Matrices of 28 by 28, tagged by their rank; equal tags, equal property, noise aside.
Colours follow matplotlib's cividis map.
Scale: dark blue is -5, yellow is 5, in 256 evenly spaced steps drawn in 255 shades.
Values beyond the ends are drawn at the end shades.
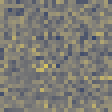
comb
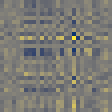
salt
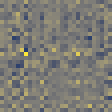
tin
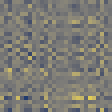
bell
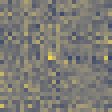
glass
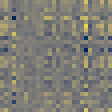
salt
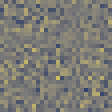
comb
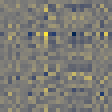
bell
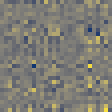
tin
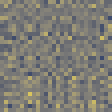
tin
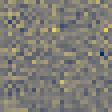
glass
